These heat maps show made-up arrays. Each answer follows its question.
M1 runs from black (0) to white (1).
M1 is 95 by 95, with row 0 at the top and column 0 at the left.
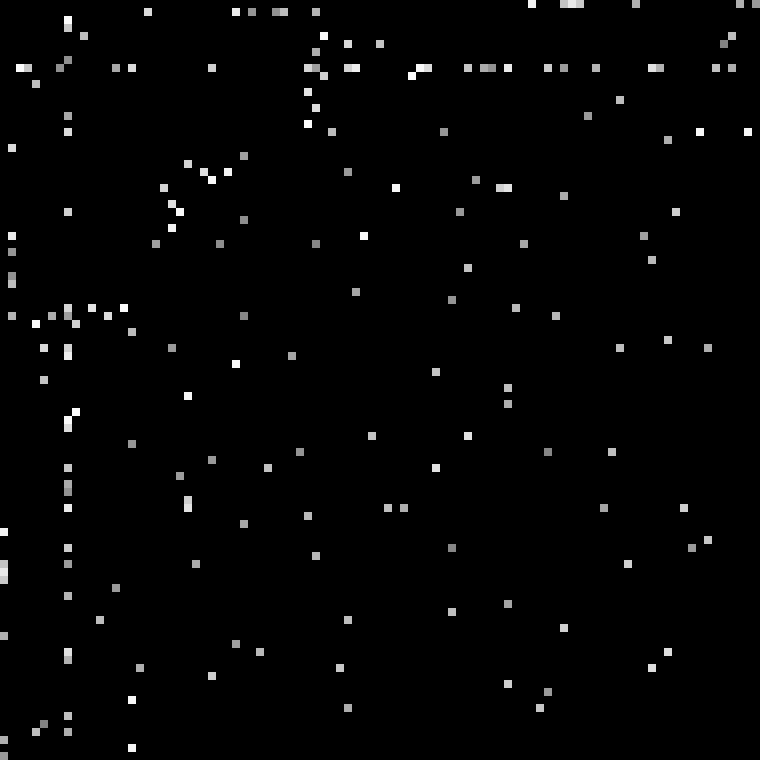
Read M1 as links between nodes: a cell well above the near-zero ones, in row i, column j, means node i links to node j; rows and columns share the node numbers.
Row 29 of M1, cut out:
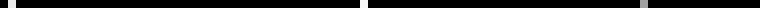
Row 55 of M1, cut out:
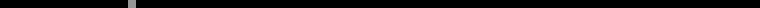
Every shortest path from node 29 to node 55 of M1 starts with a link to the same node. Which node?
node 1
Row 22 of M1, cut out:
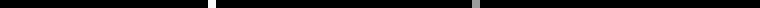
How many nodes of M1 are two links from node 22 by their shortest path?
3
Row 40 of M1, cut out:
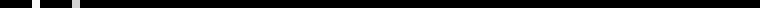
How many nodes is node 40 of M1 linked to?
2
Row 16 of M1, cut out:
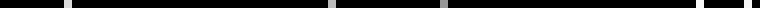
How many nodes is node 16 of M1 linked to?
5
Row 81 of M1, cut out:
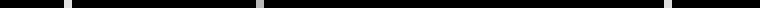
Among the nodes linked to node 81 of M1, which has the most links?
node 8
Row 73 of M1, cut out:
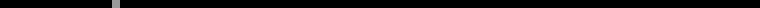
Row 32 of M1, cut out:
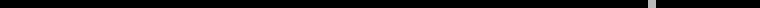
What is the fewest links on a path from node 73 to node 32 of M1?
4
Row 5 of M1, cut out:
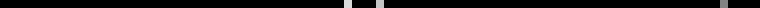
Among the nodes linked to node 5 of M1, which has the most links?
node 43
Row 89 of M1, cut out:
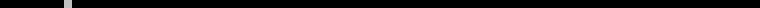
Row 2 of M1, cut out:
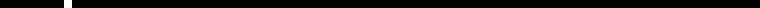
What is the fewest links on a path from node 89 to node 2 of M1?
2
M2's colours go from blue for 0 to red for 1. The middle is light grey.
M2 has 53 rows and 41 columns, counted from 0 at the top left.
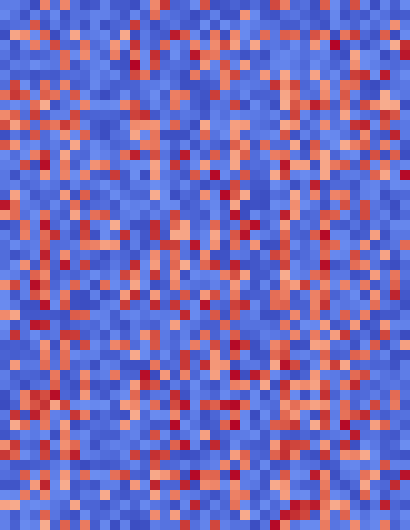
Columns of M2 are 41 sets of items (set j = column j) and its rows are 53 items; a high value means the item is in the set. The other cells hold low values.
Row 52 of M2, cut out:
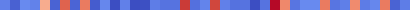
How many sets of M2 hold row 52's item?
10
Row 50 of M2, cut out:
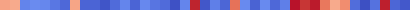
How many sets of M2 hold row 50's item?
12
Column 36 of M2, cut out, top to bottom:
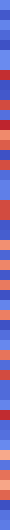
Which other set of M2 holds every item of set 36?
23
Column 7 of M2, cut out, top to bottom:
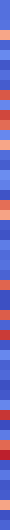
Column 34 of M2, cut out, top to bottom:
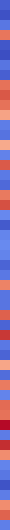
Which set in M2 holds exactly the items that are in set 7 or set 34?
29
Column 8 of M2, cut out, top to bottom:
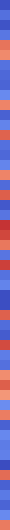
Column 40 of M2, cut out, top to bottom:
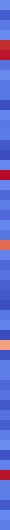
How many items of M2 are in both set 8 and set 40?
6
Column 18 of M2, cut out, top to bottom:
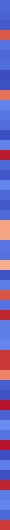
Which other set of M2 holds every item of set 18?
21
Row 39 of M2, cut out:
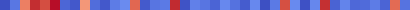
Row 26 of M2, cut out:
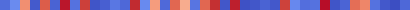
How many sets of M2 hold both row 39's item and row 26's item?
7
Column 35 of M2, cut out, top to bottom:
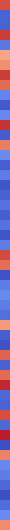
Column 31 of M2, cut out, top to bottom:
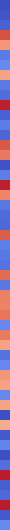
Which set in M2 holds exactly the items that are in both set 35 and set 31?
26
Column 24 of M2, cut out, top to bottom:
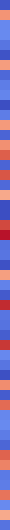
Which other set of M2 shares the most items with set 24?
15
